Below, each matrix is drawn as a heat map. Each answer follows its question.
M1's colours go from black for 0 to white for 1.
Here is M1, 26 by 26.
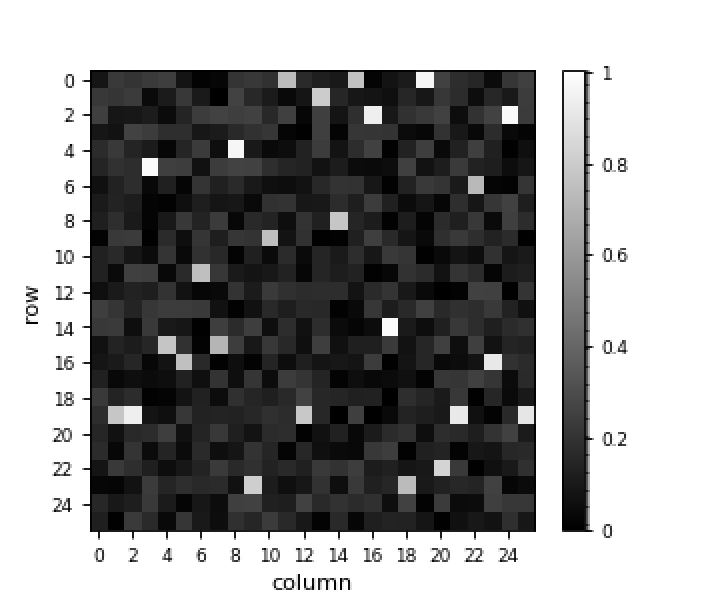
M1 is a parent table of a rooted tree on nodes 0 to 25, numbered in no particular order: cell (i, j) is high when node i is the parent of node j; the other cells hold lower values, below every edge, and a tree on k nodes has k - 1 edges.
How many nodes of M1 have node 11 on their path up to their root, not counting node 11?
3
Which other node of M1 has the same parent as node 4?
7
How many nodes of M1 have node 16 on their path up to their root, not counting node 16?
6
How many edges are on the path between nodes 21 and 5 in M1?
4
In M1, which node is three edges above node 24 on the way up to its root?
0
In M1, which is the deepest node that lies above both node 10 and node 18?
23
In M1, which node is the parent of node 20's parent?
6
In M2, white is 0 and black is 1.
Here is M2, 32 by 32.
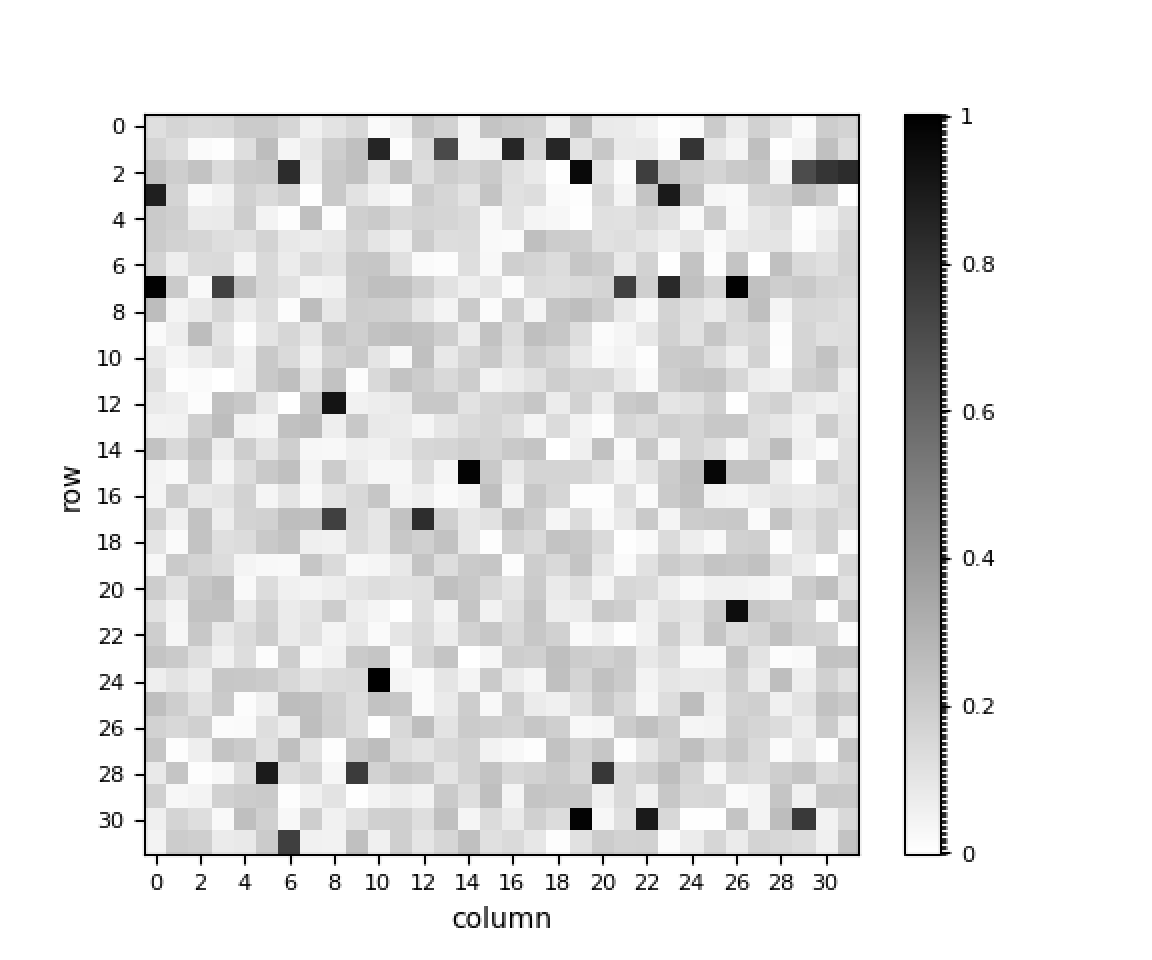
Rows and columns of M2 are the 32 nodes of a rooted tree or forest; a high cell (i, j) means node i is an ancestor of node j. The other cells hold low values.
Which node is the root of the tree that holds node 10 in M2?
1
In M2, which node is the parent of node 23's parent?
7
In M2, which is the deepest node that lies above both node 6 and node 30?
2
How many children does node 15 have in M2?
2
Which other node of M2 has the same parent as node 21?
3
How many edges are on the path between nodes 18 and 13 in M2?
2
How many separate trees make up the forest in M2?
9
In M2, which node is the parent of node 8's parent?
17
